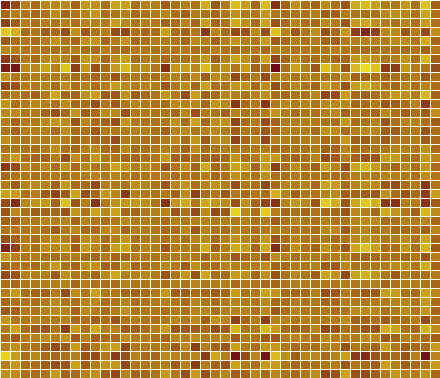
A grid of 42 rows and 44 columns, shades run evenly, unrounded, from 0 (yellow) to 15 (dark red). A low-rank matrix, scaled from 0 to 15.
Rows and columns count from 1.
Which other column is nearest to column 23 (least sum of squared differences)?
18
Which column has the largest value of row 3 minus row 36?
1
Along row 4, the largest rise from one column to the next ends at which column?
36
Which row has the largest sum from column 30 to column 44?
40
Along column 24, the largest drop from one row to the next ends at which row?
41
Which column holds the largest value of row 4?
37
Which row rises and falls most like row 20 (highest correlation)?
24
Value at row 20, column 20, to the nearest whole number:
8
